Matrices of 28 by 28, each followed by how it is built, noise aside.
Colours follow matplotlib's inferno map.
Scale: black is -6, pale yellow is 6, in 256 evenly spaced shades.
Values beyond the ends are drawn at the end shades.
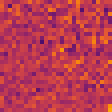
upper triangular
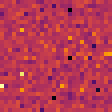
sparse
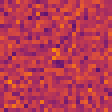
noise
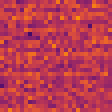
blocks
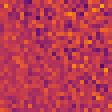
upper triangular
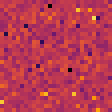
sparse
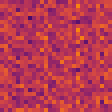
repeating rows
